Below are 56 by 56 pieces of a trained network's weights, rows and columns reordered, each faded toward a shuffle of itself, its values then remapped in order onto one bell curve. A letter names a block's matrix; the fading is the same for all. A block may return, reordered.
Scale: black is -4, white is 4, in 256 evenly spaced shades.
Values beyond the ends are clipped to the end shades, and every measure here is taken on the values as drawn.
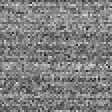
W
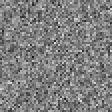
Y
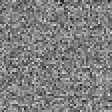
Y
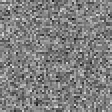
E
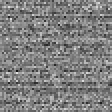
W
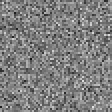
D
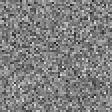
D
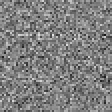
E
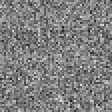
D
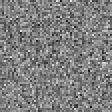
Y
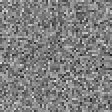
D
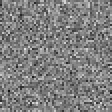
Y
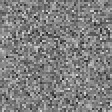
D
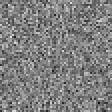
E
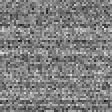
W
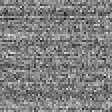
W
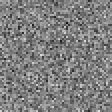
D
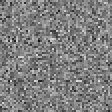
E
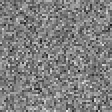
D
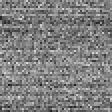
W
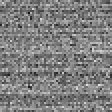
W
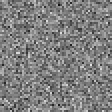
D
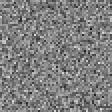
D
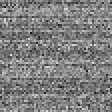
W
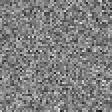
E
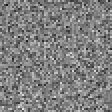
D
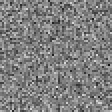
D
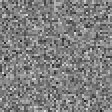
D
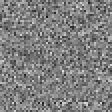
E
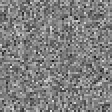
D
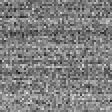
W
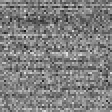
W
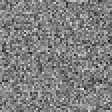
D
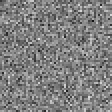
D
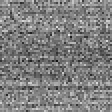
W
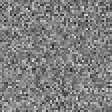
Y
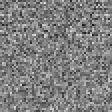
E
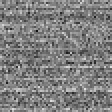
W
